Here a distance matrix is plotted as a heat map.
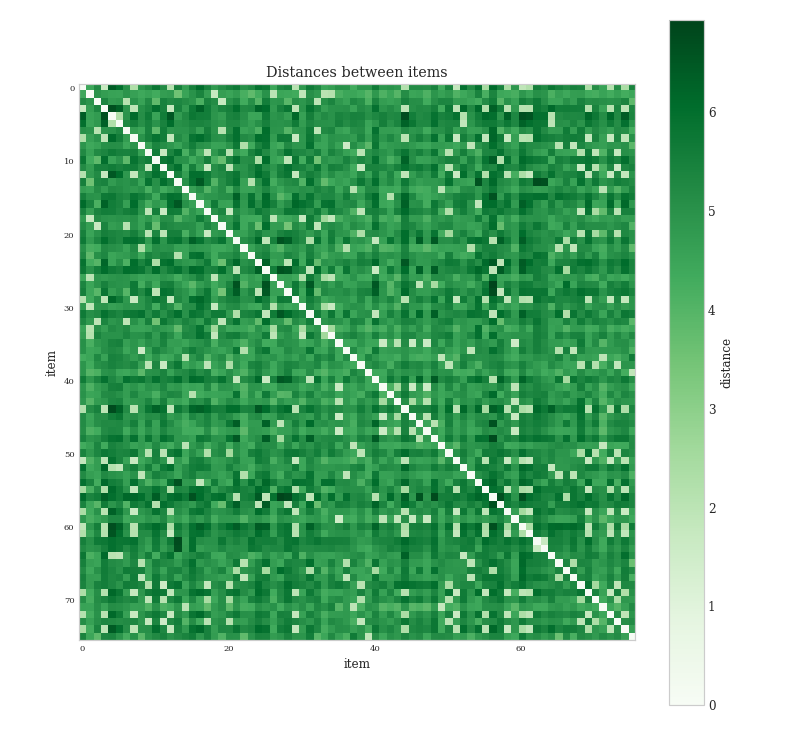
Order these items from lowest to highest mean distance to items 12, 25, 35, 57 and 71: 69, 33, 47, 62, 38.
47, 69, 33, 38, 62
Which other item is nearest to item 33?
1
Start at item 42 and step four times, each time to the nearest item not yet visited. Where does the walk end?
48
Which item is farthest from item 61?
4
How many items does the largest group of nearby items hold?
14
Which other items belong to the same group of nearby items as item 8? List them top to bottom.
22, 36, 53, 65, 67
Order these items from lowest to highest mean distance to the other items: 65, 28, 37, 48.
37, 65, 28, 48
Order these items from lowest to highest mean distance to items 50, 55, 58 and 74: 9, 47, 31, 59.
9, 59, 47, 31
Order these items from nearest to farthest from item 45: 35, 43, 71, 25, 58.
35, 43, 71, 25, 58
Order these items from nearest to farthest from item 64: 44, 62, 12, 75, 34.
34, 75, 62, 12, 44
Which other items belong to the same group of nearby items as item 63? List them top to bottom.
62
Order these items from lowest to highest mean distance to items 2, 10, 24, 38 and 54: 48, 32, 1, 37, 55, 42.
32, 42, 1, 37, 48, 55
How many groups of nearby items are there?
16
